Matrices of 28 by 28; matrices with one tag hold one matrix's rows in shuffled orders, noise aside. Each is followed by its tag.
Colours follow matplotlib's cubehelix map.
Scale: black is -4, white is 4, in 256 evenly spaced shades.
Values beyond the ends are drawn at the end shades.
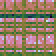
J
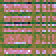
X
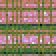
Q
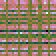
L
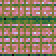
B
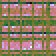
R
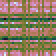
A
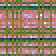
Q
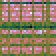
R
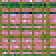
R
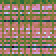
B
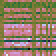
X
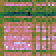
X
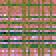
A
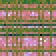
Q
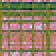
R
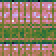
B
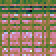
R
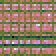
B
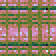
L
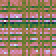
A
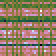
Q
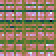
J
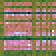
X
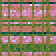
R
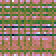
B
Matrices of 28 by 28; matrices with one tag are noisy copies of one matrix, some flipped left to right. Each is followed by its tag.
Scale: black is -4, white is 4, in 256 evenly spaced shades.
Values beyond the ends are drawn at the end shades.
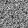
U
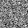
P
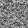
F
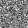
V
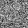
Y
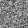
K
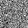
V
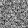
F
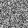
P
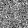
Y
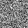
Y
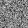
V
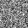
P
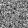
P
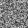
F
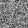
Y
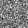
Y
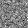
F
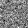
F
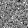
F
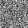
V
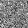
P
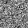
U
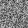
K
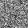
U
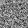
F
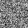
P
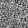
Y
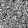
K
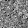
K
